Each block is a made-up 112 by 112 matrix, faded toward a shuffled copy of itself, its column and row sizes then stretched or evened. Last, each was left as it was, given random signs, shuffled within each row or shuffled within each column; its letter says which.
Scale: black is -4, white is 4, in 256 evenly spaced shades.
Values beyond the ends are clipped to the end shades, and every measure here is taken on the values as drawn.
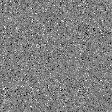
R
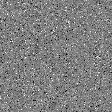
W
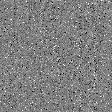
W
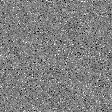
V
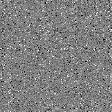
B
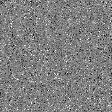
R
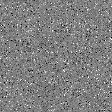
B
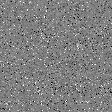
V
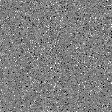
B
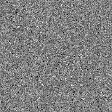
R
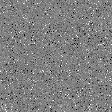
B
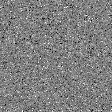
V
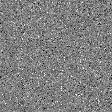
W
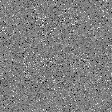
R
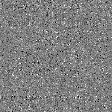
B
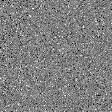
R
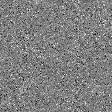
W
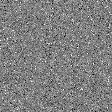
W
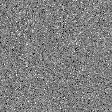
W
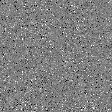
R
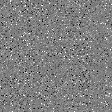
B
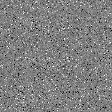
R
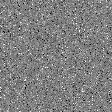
W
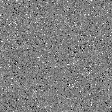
R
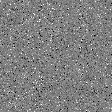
W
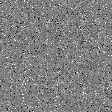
W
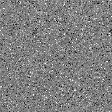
B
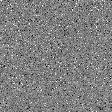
V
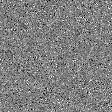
V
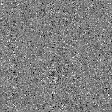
B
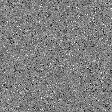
V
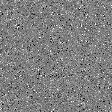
R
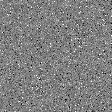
W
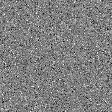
W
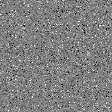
B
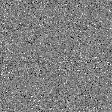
R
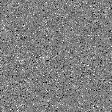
R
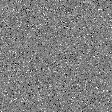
V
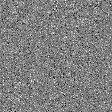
W
